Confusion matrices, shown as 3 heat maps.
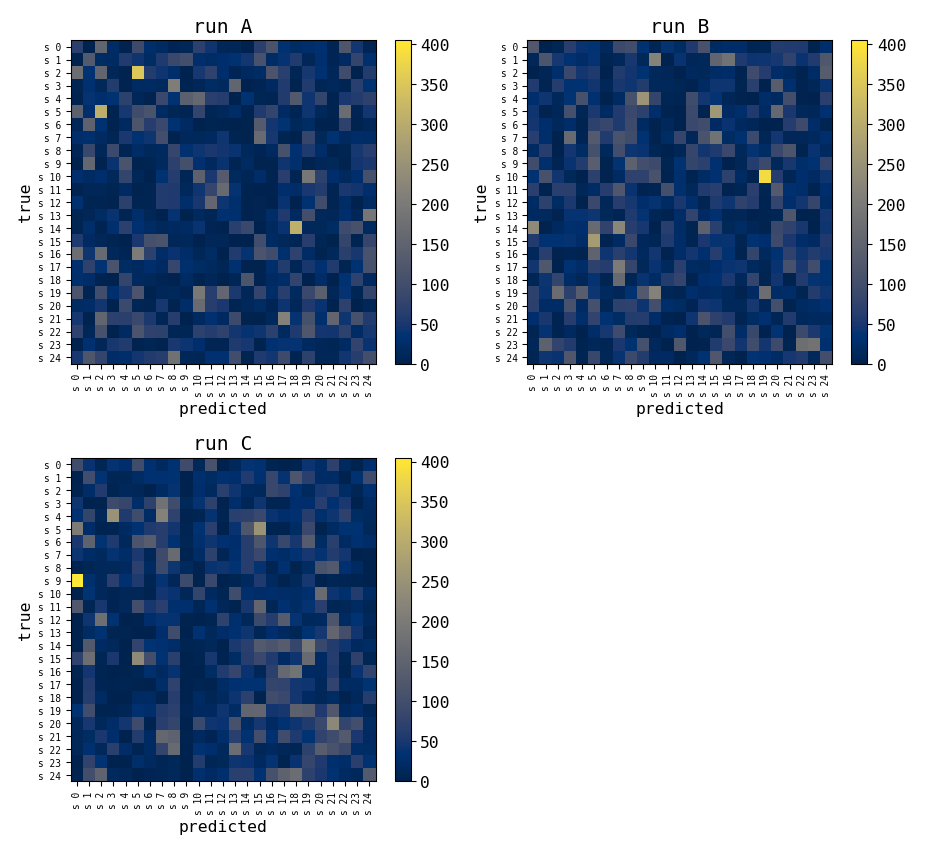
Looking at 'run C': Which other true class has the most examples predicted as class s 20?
s 10
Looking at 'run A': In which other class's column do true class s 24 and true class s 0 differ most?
s 8
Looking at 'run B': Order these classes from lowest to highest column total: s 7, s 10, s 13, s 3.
s 13, s 10, s 3, s 7
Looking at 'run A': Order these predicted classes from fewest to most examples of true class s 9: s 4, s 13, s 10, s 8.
s 13, s 10, s 8, s 4
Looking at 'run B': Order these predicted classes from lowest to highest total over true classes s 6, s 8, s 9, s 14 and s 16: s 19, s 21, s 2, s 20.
s 2, s 19, s 20, s 21
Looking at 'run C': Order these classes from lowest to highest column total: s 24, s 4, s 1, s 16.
s 4, s 24, s 16, s 1
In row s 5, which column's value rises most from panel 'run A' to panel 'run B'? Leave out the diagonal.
s 15
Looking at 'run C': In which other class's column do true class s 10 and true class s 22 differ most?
s 8
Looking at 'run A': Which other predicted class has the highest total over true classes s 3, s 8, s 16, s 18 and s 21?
s 17
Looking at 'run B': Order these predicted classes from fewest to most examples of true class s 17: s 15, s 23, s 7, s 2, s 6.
s 2, s 15, s 6, s 23, s 7
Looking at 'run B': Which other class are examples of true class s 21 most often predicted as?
s 14
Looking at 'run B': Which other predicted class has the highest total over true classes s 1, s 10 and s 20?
s 19
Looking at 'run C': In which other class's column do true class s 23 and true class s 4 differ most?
s 3
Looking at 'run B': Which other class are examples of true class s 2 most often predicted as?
s 24
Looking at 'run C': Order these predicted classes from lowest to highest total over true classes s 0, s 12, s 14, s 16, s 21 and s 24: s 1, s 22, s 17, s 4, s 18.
s 4, s 22, s 1, s 18, s 17
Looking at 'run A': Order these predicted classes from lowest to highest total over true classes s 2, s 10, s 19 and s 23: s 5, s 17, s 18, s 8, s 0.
s 18, s 8, s 17, s 0, s 5
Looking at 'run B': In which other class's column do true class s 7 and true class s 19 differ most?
s 10
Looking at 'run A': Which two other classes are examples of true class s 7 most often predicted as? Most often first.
s 15, s 19
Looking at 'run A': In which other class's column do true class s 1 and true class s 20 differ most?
s 10
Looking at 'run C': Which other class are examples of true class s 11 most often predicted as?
s 15
